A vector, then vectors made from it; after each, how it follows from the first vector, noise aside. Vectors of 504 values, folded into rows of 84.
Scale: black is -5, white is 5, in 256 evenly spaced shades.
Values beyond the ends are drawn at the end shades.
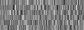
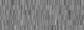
wrapped around, negated, shrunk.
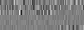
wrapped around, negated, partly zeroed.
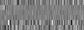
wrapped around, negated, partly zeroed.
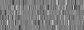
reversed, partly zeroed.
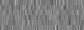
wrapped around, negated, shrunk.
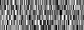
reversed, negated, scaled up.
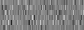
wrapped around, negated, partly zeroed.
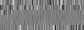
wrapped around, negated, partly zeroed.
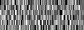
reversed, negated, scaled up.
